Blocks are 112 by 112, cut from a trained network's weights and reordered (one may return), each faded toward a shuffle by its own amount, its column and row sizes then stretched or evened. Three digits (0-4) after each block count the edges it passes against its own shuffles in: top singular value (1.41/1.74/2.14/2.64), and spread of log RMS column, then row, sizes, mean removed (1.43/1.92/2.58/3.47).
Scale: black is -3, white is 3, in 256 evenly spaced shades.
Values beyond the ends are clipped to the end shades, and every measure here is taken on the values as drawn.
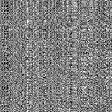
4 2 1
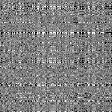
4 0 4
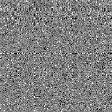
3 2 1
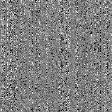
1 4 1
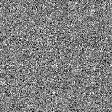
1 0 1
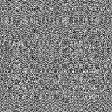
4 1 1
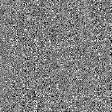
0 3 2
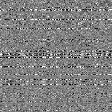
3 0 4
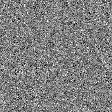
0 1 0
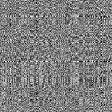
4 2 2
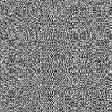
4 2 1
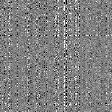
3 4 2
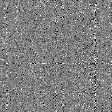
2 3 0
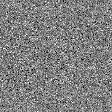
0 1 1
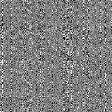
3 4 1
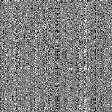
3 3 2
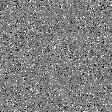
1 0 1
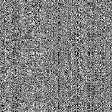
3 2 1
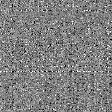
1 0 3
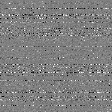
1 1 4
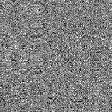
3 0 1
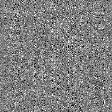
1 3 0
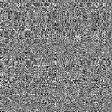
3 2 3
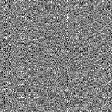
3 2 1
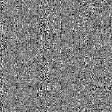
2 4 0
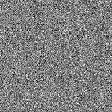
2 0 0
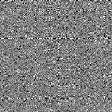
3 1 2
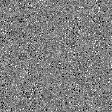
0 2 1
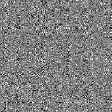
2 3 2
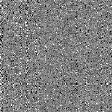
2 3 0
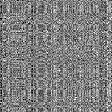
4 2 1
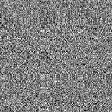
3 0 2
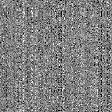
3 3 0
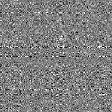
3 2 3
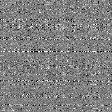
2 1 4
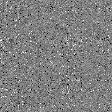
0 2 1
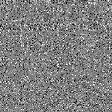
2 1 1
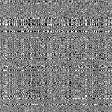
4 0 4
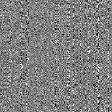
3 4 0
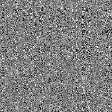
1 3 1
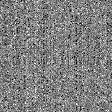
2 1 0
